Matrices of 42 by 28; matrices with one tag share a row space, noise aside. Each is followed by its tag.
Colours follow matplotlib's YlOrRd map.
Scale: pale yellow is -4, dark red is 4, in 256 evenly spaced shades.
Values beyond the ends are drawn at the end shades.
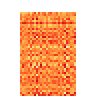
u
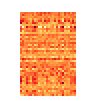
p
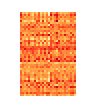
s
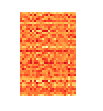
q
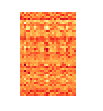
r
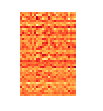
q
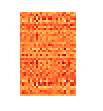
u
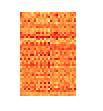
s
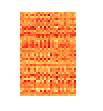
s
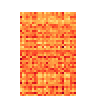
p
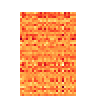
p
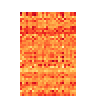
p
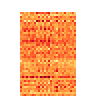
s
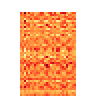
r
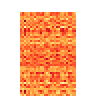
r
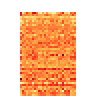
p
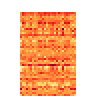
p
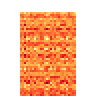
r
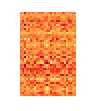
r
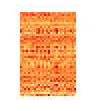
s
